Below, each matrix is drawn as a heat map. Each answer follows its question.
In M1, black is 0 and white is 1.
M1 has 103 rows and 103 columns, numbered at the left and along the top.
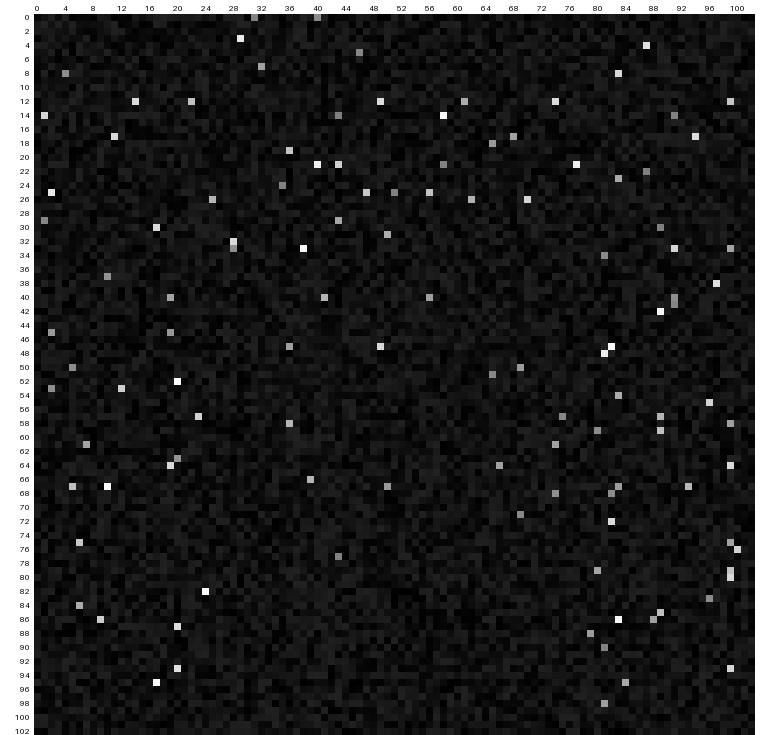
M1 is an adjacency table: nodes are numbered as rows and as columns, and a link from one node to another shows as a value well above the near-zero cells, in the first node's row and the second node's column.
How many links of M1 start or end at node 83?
6
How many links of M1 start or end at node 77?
2
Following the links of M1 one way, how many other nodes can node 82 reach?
2
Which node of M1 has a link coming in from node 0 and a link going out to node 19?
node 40
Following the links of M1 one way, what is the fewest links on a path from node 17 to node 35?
4
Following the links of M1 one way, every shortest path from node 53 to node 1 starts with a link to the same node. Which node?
node 12
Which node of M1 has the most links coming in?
node 99
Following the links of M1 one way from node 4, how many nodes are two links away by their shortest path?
1
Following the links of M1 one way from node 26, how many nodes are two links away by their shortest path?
4
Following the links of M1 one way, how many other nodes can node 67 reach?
10
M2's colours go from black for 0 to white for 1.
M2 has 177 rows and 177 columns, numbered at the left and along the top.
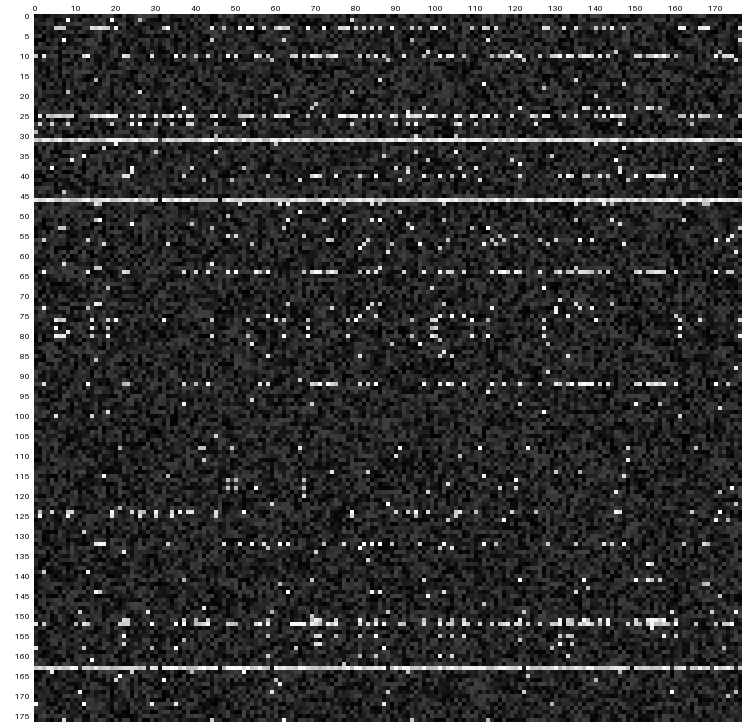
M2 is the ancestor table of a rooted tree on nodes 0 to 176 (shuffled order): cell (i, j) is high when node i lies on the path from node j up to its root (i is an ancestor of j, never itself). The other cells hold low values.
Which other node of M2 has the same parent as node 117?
170
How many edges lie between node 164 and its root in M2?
7
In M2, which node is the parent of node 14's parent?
100
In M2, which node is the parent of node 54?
96
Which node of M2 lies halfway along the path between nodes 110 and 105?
125
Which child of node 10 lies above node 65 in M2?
158
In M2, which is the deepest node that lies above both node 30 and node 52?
27
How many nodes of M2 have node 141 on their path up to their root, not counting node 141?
9
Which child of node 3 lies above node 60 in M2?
76
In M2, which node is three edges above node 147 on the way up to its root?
115
